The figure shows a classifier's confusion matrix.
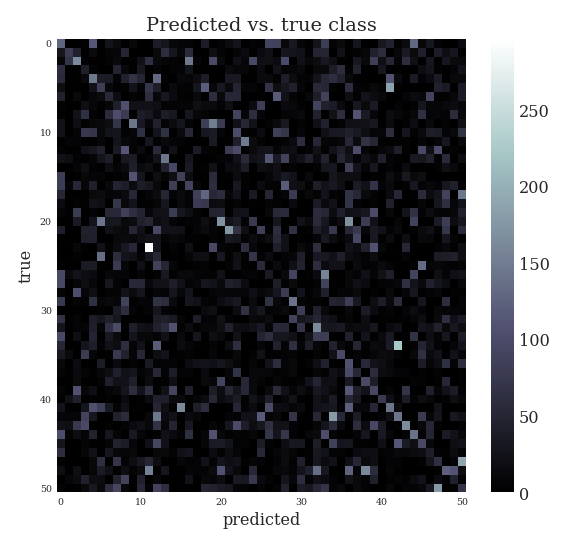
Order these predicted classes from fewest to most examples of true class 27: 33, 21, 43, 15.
15, 21, 43, 33
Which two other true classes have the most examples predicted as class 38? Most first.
48, 20
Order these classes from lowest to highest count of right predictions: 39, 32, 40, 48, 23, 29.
23, 40, 39, 48, 29, 32
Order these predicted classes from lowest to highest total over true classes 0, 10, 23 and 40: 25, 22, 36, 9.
25, 9, 36, 22
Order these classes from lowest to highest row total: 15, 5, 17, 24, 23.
15, 24, 23, 5, 17
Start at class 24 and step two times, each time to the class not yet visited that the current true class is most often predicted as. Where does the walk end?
41
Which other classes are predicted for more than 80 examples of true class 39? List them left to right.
2, 14, 36
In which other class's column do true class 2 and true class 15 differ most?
16
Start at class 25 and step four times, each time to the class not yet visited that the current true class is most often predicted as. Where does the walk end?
12
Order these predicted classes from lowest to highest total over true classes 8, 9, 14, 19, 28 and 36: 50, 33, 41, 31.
31, 41, 50, 33
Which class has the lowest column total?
1
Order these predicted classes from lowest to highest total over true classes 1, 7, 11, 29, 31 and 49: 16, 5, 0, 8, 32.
5, 16, 0, 32, 8
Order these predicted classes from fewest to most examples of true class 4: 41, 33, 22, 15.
15, 22, 33, 41
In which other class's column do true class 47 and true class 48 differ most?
50
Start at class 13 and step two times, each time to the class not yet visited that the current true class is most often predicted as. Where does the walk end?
33
